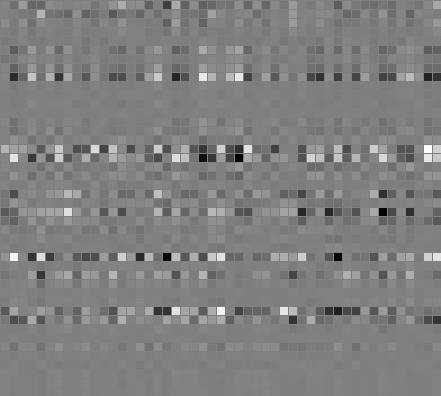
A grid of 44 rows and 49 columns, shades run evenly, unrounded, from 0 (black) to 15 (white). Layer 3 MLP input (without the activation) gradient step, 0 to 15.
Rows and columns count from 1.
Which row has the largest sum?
18
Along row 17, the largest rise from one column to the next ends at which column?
28
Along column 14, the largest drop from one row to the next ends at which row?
30
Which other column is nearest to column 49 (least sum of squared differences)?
48
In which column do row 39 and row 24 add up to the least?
43
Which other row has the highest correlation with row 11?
14
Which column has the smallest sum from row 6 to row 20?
31
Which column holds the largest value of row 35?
25
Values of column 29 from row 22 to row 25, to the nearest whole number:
9 7 8 8
